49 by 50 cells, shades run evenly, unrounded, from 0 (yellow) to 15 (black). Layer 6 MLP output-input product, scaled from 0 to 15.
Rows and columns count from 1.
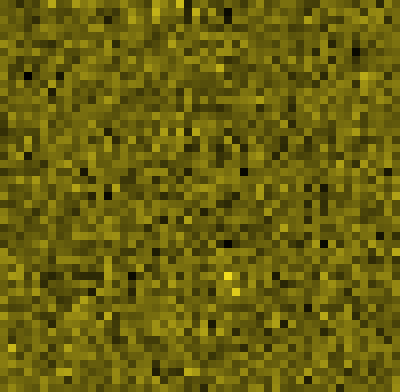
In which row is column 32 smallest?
36
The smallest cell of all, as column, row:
29, 35
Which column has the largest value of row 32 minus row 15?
20
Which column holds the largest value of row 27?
26
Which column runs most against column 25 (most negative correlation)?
14
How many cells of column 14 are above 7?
34
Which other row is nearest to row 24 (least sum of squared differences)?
16
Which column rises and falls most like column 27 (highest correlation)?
25
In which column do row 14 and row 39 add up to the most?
37
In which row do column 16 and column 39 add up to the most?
24
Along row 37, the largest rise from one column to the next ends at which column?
31
